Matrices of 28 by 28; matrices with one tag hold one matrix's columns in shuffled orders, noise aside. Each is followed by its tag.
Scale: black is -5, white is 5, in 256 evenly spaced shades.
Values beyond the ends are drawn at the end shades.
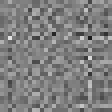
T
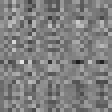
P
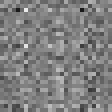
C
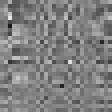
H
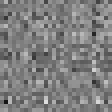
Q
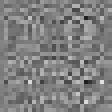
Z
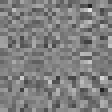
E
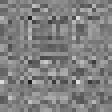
Z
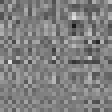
H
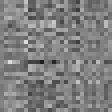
P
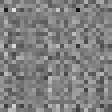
C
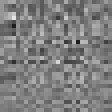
H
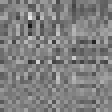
H
